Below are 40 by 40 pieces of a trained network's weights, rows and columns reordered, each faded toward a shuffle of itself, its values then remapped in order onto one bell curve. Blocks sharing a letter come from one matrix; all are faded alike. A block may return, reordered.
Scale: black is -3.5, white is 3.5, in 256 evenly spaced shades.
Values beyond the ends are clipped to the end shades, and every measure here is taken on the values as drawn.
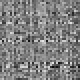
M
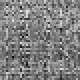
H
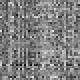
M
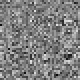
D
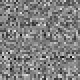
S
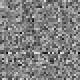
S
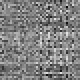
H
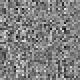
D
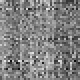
M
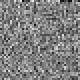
S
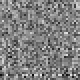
S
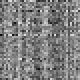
M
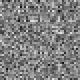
D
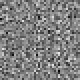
D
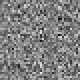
D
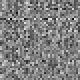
S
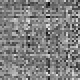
H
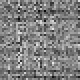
H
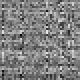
H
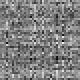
H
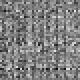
M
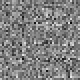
D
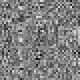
D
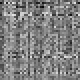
M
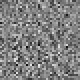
D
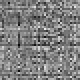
H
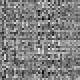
H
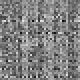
M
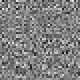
D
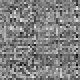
H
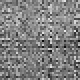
H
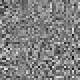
D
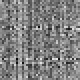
M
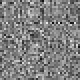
S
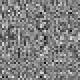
D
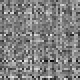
M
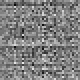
H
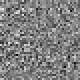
D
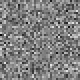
D
